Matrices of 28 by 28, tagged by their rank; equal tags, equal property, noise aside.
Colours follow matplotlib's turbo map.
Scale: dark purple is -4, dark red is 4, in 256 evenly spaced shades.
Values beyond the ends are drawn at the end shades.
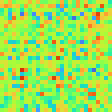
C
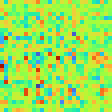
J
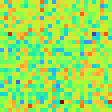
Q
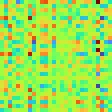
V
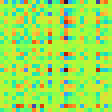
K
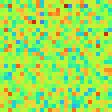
Q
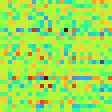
J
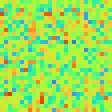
Q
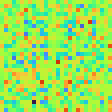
C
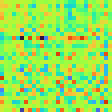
V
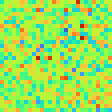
Q
